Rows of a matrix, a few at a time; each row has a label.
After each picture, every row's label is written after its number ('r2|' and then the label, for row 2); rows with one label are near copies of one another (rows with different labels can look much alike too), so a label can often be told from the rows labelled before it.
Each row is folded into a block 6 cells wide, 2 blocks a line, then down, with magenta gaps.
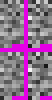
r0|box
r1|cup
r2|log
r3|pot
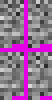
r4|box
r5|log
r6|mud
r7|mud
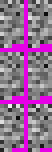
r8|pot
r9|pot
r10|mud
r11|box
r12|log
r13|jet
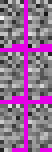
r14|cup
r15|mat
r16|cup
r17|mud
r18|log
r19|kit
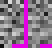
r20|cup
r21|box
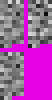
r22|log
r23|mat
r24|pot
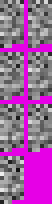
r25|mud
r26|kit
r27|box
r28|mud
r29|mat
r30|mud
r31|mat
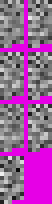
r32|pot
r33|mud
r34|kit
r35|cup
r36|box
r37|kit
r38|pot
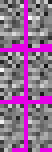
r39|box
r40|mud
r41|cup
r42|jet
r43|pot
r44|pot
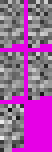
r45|cup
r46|cup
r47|pot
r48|jet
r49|mud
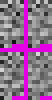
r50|jet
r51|kit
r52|cup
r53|log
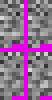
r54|box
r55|cup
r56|kit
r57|kit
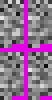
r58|kit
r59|mud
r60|mat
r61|box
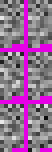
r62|box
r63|mud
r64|kit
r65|cup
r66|box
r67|log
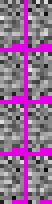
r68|box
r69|kit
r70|jet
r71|pot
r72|box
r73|cup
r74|jet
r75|mat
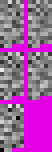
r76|log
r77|cup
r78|cup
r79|kit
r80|log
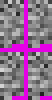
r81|kit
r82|mud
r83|mud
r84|jet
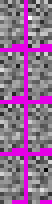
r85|mat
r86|cup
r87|pot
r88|log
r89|kit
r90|cup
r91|mud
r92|box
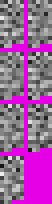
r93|cup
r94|pot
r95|mud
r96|cup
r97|kit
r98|mat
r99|kit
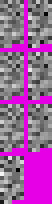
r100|box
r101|pot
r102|box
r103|pot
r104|cup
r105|pot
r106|pot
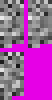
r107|mud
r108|mud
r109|kit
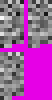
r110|mud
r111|box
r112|log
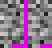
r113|mat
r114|jet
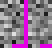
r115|jet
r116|mat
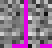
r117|mud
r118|mat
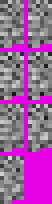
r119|cup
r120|mud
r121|jet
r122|jet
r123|mud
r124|kit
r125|kit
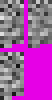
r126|mud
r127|kit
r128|jet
